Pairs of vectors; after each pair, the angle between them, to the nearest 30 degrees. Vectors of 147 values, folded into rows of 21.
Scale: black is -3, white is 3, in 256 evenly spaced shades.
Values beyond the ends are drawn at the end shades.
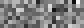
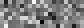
90 degrees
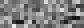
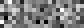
90 degrees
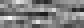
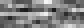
150 degrees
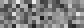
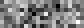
60 degrees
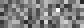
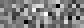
60 degrees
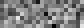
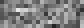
30 degrees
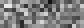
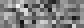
30 degrees
